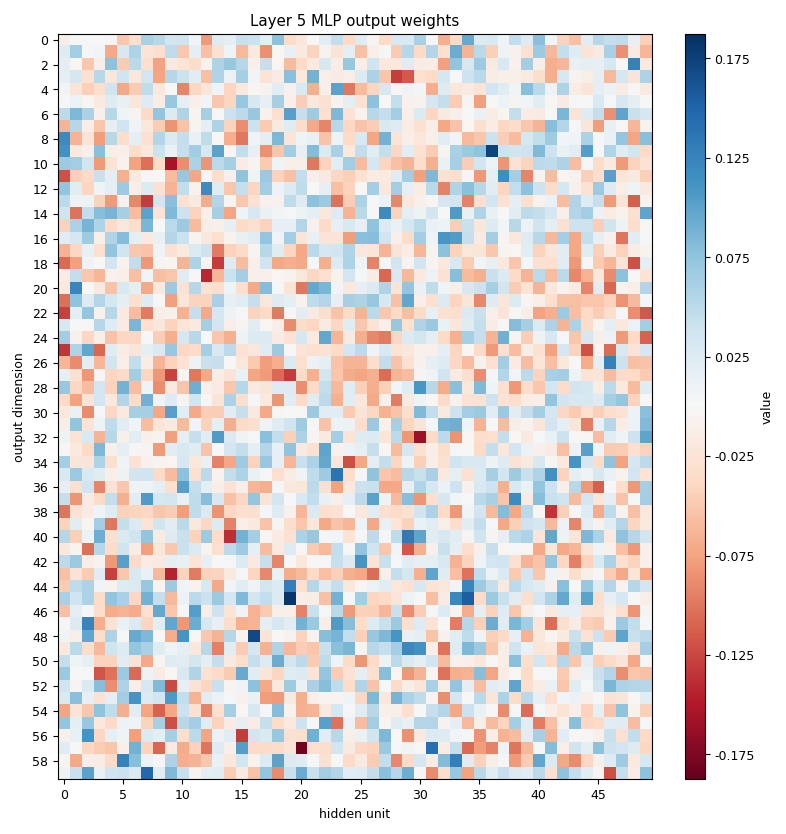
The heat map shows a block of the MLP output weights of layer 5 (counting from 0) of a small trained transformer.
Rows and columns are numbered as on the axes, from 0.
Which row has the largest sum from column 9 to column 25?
45
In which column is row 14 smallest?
1
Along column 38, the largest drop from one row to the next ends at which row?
38
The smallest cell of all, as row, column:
57, 20
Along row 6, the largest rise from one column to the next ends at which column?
47
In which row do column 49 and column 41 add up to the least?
22
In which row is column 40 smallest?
55
